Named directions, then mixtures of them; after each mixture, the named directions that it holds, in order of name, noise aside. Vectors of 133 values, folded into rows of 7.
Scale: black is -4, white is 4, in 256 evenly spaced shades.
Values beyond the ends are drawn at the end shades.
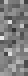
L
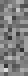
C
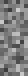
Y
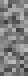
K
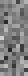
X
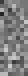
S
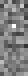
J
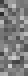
S.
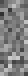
C, S.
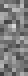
J, K, Y.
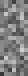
J, K, X.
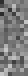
S.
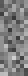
K, S.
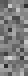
C, S, Y.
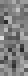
C, X.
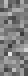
K, L, Y.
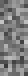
C, S, Y.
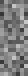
K, S.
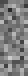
C, S, Y.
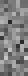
L, X, Y.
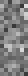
C, J, X.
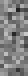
C, J, Y.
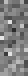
L.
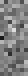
L.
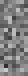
C.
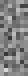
C.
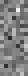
C, Y.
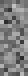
K, S, Y.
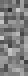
L, Y.
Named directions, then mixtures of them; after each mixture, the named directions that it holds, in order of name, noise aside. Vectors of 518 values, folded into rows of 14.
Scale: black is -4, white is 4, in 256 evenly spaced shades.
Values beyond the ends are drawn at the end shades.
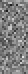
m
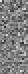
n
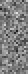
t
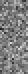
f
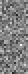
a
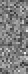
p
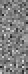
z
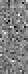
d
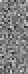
d, n, z.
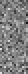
p, z.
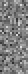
a, f, m.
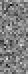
a, m.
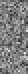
p.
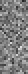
f, t.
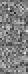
p.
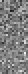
n, p.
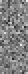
a, d.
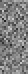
m.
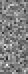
a, m.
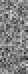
p.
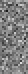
m.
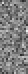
f, n, p.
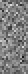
m.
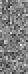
a, d.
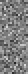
a.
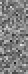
a.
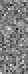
a, m, z.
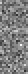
a.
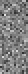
t, z.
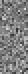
a, n, z.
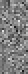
d, f, z.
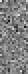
d, n, t.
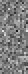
d, p, z.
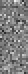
d, f, m.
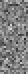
a, m, t.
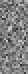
m.
